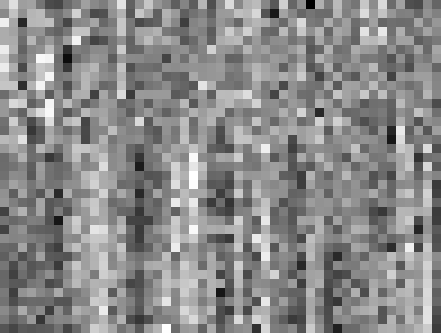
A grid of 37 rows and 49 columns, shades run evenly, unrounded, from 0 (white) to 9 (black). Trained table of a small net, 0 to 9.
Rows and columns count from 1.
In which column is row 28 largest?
44
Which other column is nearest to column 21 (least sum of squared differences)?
12
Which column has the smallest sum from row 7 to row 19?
6
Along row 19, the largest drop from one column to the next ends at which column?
48
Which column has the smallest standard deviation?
15
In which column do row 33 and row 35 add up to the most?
25
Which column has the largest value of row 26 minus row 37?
47
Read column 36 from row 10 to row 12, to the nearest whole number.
5 4 3
